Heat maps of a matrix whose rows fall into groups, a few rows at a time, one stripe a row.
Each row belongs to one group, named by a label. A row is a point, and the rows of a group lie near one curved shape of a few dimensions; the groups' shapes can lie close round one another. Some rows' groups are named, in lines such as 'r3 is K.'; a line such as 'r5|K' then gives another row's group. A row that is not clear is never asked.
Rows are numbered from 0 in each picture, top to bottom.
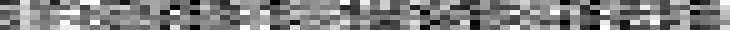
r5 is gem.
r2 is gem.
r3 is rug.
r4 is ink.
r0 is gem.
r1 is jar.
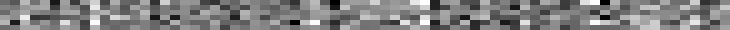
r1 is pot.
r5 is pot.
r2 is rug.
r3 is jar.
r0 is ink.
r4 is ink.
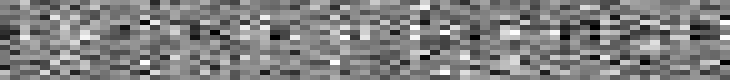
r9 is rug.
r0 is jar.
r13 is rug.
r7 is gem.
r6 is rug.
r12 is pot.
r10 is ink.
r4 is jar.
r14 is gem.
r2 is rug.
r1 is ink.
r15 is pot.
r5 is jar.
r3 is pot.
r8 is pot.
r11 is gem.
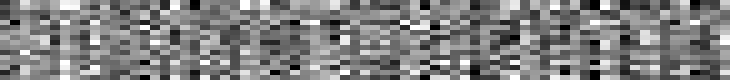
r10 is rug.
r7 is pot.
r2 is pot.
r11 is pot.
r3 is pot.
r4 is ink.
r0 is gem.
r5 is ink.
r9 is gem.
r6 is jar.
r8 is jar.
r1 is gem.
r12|gem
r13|ink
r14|gem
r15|gem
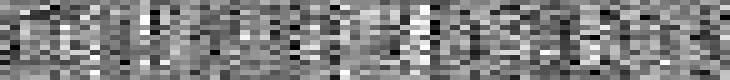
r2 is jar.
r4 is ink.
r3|pot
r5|ink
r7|gem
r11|ink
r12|pot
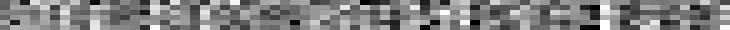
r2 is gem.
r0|rug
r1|jar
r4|ink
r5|jar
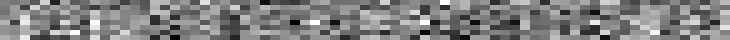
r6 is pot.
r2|jar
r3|jar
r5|jar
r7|jar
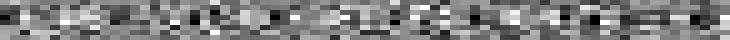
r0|rug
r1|ink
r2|rug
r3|gem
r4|gem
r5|jar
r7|pot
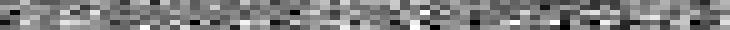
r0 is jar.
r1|rug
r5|ink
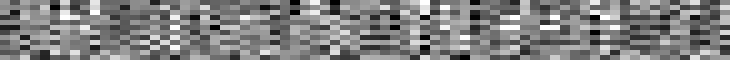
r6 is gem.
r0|ink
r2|ink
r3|gem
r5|rug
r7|rug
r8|jar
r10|pot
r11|jar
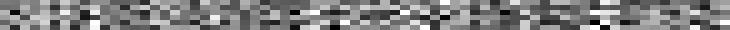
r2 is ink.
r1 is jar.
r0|gem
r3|rug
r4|jar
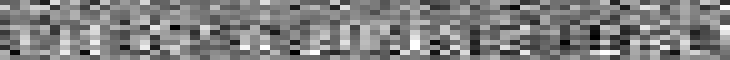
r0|pot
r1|pot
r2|rug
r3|pot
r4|pot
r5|jar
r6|gem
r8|ink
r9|jar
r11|pot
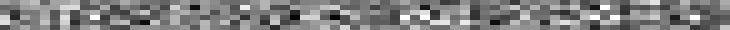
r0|pot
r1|gem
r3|ink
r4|gem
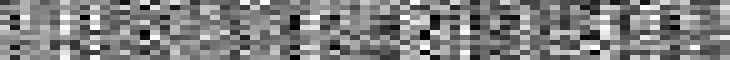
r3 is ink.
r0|jar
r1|jar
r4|ink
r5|ink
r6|gem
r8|pot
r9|ink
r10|gem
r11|ink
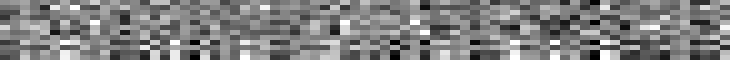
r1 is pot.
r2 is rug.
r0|jar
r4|jar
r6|pot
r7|pot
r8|gem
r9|pot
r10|gem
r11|gem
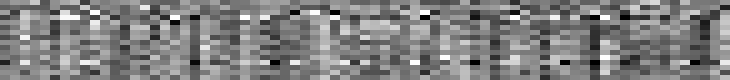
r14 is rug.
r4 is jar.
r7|rug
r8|gem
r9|gem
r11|gem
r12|gem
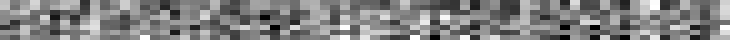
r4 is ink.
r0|pot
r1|pot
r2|jar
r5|gem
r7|ink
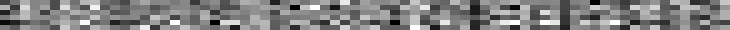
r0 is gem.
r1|ink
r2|rug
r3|jar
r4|rug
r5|ink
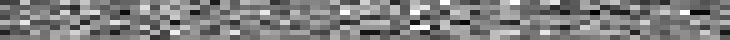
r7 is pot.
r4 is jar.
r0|rug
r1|pot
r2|jar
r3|rug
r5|ink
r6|rug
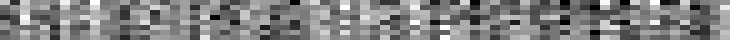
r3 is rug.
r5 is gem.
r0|ink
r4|ink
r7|gem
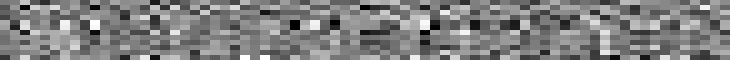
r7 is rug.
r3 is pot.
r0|jar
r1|rug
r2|gem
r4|ink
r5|ink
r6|rug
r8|rug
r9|pot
